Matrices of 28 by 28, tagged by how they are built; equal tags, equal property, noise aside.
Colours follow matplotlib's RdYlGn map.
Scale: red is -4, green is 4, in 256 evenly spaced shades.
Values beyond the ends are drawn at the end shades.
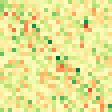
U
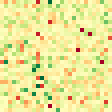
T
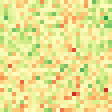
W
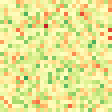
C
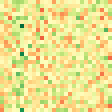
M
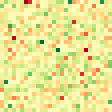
T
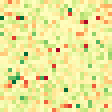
T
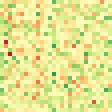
M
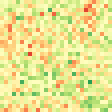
W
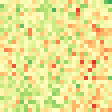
W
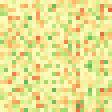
M
